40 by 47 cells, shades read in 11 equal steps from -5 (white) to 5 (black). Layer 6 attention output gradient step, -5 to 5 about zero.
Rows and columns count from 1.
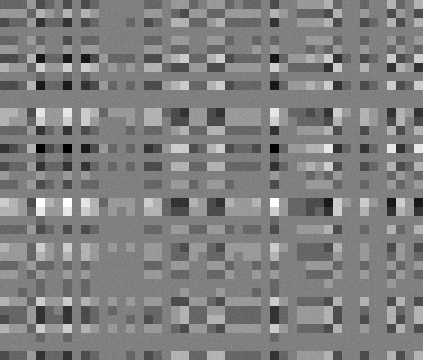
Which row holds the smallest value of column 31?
23
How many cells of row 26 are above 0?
19
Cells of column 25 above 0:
12
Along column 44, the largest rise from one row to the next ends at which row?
8
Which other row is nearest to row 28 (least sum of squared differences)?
37
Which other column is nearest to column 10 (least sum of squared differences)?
38
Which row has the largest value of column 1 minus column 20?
17
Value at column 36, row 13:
1
